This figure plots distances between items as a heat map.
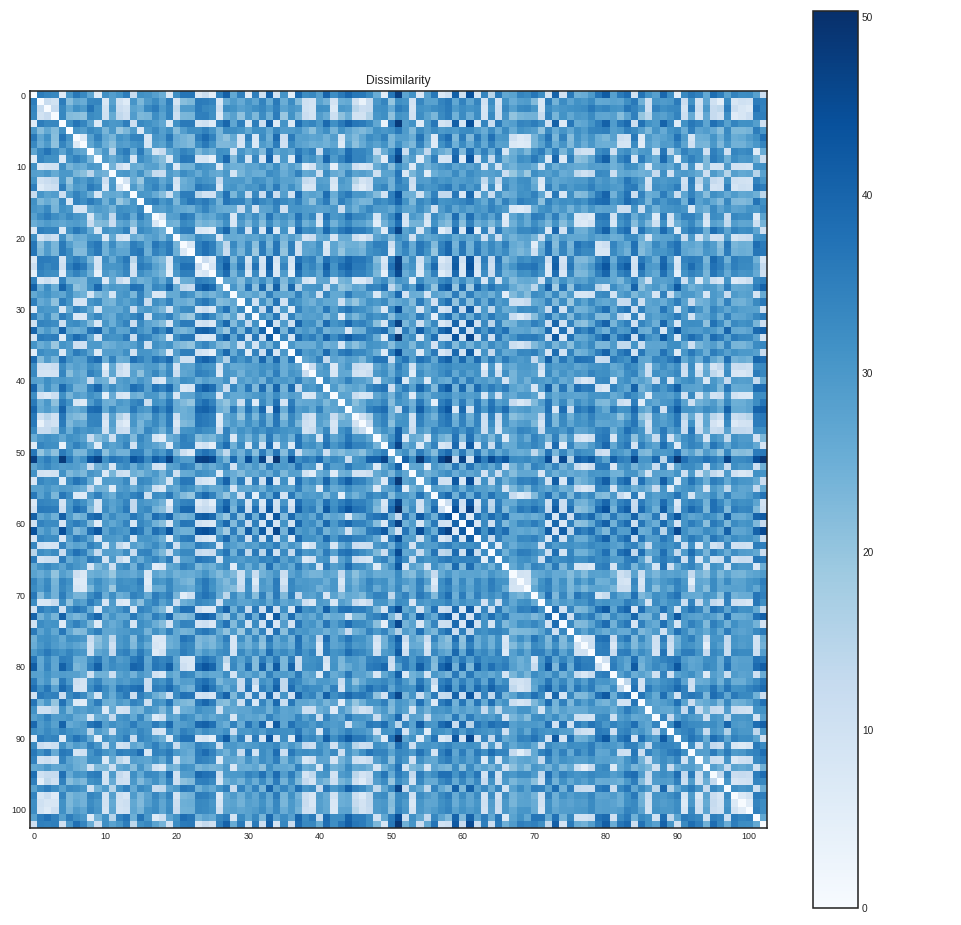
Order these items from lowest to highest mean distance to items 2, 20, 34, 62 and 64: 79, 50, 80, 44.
50, 79, 44, 80
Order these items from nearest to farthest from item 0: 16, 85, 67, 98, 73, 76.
76, 67, 16, 98, 85, 73
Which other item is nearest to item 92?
68
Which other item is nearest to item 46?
1
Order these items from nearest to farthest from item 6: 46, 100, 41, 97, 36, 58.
41, 46, 100, 97, 36, 58
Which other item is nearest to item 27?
80
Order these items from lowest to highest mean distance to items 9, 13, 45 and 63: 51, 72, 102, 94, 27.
94, 72, 102, 27, 51
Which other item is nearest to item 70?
21
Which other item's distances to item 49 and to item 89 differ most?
4
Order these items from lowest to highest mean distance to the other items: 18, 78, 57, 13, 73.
18, 13, 57, 78, 73
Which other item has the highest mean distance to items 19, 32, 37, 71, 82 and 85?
51
